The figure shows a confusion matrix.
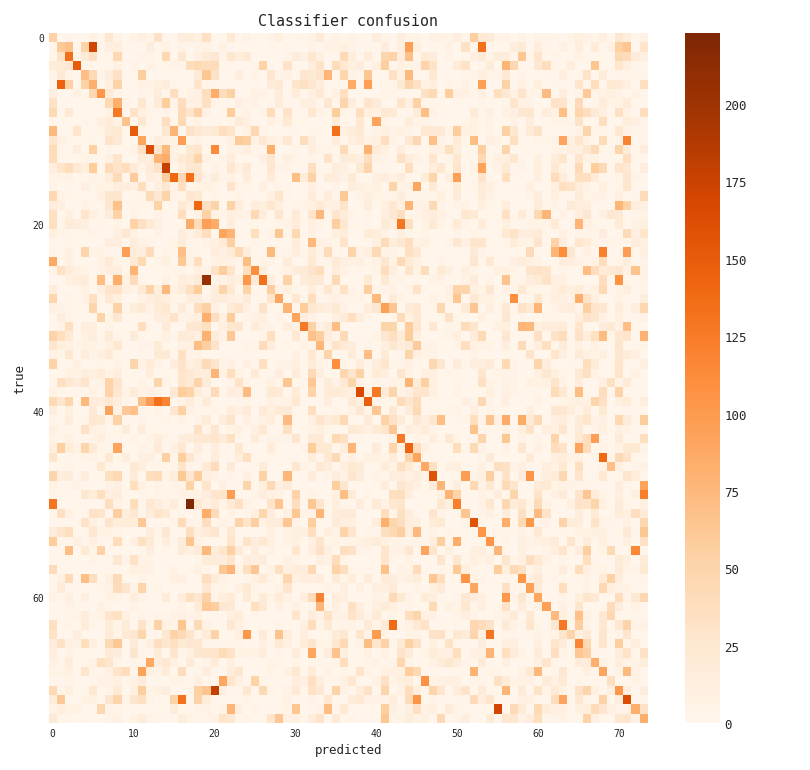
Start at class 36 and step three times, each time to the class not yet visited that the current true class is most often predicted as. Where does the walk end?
67
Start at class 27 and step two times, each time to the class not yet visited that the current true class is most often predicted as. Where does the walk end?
53
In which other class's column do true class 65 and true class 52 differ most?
59
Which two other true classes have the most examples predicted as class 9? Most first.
23, 40
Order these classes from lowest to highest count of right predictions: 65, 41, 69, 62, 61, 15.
69, 41, 62, 61, 65, 15
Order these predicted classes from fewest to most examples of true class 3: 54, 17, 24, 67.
24, 54, 17, 67
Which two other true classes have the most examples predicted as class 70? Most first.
26, 18
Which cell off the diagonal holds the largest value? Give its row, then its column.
50, 17
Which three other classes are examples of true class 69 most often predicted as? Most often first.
46, 21, 25
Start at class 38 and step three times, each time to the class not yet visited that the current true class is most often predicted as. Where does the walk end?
8
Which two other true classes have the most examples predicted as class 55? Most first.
72, 57
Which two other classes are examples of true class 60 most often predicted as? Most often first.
33, 56
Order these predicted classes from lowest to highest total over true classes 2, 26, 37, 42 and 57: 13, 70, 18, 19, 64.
64, 13, 18, 70, 19
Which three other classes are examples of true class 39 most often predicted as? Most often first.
13, 14, 12
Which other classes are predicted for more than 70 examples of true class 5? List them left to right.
1, 37, 39, 53
